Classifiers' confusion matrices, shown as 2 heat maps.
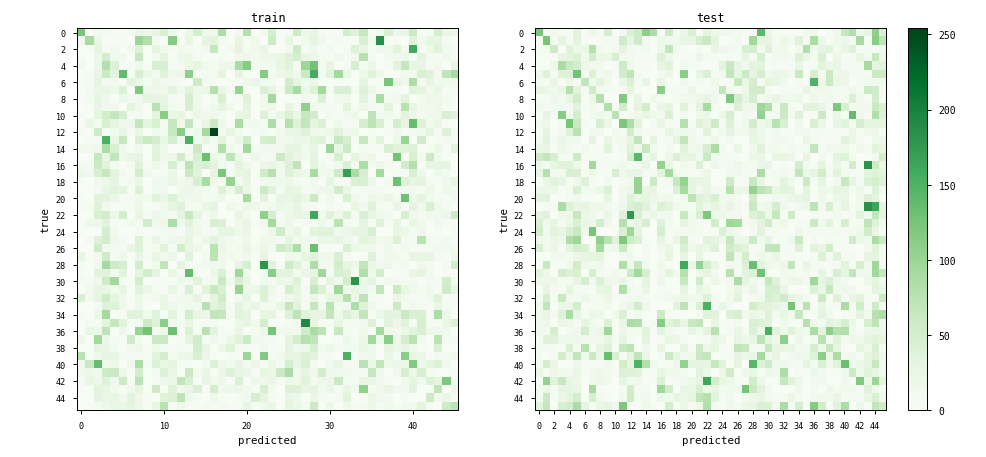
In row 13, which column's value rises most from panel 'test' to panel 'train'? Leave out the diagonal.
3
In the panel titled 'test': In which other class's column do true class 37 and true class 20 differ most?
32
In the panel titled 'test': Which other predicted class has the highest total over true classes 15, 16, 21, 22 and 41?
43
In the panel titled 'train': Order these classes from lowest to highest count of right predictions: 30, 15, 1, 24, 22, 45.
30, 24, 45, 1, 22, 15
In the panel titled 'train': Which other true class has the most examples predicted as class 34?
43
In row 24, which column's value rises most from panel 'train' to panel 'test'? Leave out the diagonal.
7
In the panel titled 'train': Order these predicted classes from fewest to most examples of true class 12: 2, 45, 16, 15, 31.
45, 31, 2, 15, 16
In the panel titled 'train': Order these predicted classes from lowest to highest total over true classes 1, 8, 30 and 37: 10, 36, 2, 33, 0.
0, 10, 2, 33, 36
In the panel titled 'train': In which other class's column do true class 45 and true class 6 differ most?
37
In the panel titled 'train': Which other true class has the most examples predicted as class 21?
44
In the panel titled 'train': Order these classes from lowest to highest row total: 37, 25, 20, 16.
25, 20, 16, 37
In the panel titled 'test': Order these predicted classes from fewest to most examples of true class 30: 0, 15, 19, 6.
15, 0, 6, 19
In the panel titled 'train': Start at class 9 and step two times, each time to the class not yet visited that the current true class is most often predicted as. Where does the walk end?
16
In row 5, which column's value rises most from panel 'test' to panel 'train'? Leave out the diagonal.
28
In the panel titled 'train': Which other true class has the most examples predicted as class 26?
7
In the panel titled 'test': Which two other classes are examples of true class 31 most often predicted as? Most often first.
11, 38
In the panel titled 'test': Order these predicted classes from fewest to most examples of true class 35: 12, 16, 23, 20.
23, 20, 12, 16
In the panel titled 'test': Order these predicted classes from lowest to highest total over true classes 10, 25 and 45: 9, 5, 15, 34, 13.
15, 13, 9, 34, 5
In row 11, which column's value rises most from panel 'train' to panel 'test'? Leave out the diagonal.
4
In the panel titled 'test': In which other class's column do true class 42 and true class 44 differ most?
22
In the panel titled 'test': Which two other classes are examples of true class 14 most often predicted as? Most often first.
23, 36
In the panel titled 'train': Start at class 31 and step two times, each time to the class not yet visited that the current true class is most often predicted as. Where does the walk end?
22
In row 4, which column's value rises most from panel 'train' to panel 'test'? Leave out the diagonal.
43
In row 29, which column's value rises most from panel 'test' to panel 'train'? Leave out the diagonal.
23
